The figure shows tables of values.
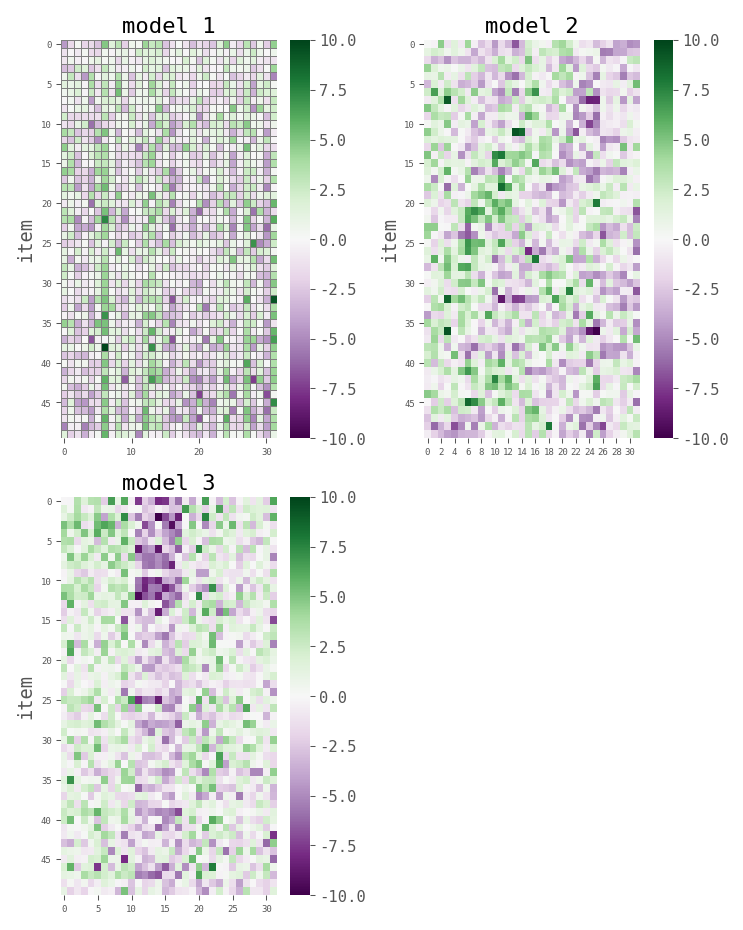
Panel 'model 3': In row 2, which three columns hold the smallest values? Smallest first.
14, 17, 15
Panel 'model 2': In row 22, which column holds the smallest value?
31
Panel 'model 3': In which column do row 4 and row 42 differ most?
31
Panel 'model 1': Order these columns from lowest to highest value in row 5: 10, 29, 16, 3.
10, 3, 29, 16
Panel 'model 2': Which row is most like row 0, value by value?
4
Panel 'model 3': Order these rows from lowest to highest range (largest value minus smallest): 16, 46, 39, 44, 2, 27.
27, 16, 44, 39, 46, 2
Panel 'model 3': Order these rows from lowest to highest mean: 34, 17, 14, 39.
34, 14, 17, 39
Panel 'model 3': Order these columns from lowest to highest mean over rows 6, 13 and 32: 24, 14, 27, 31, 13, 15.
14, 15, 13, 27, 31, 24
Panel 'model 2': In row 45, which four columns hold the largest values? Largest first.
6, 7, 11, 8
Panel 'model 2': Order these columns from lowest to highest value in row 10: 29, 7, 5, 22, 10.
7, 10, 29, 22, 5
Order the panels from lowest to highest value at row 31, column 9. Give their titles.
model 1, model 3, model 2
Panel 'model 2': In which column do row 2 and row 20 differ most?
25
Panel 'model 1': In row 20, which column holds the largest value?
31
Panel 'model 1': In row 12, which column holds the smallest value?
5
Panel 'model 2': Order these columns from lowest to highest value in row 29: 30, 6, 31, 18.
30, 31, 6, 18
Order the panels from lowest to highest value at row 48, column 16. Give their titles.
model 3, model 1, model 2
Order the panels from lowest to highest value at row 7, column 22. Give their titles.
model 2, model 1, model 3
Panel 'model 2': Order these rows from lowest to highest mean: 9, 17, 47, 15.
47, 9, 17, 15
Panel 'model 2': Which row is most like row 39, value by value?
23
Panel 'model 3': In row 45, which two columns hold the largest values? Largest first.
19, 6
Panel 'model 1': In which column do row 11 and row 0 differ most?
0
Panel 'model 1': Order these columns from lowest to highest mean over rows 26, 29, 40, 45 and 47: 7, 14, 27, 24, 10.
7, 10, 14, 24, 27
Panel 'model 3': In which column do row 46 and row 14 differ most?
21
